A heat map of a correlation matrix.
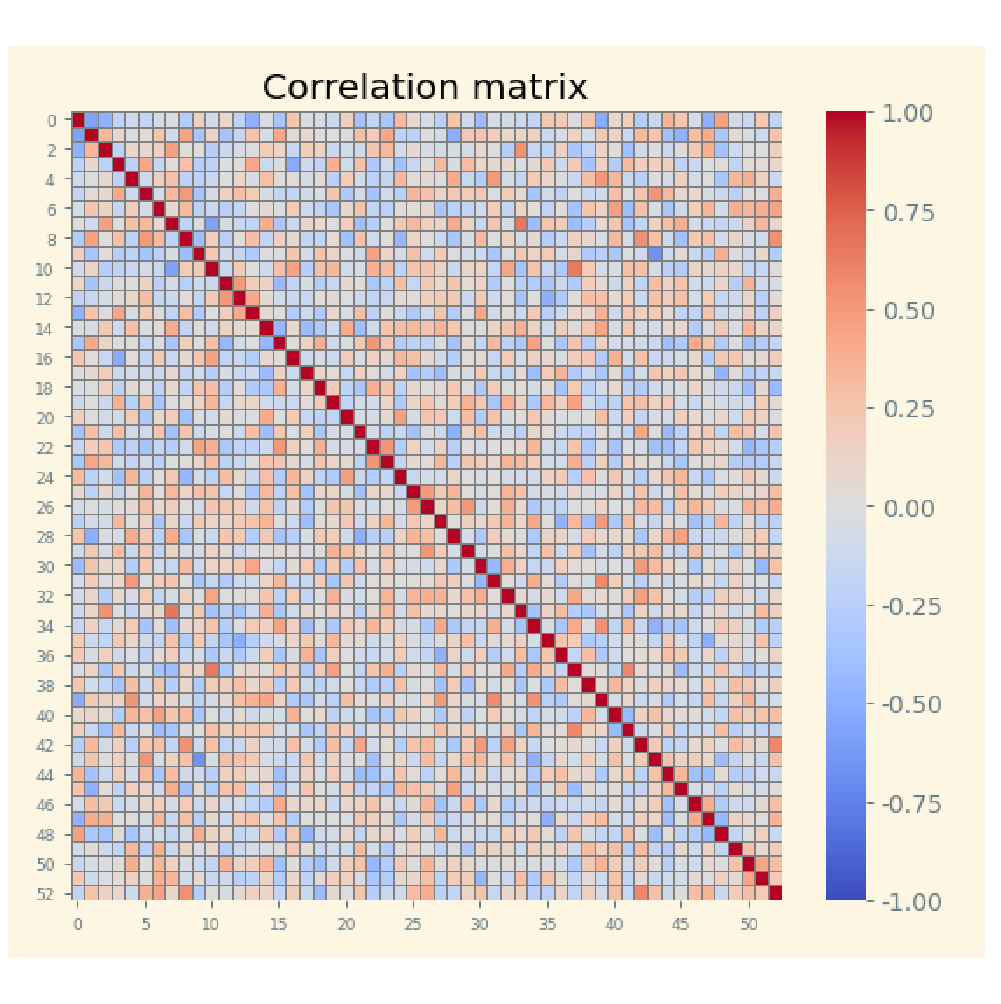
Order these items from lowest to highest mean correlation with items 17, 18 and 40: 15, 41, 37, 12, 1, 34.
41, 34, 37, 12, 1, 15
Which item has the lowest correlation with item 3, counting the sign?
16
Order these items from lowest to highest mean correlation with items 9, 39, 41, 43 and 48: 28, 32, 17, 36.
17, 36, 28, 32
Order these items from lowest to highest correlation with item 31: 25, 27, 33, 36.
36, 33, 25, 27
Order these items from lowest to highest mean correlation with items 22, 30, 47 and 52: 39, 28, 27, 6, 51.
28, 51, 27, 39, 6
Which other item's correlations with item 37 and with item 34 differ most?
19
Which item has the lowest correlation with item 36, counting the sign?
27
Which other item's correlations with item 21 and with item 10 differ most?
37
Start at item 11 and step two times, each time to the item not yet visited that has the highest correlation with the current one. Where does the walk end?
13
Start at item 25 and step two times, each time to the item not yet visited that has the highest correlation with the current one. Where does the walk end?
29
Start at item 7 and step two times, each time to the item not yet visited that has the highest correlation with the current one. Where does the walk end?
2
